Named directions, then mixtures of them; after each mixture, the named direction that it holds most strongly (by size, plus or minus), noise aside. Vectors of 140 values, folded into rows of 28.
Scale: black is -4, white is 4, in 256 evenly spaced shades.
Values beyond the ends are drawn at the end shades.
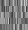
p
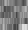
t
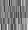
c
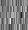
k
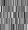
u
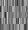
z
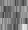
t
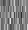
k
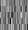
k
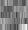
t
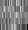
c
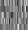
p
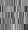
u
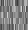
z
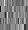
z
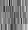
c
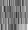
c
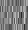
k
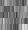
t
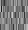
u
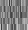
c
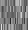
k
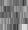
t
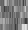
t
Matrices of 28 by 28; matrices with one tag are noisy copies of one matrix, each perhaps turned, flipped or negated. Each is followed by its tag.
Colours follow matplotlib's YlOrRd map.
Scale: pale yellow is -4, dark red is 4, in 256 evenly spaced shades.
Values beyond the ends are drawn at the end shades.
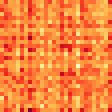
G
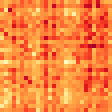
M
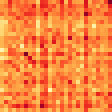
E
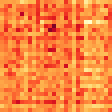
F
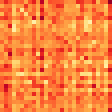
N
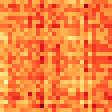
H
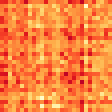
H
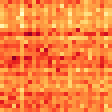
F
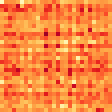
G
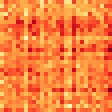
E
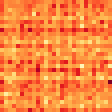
G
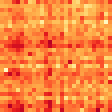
M
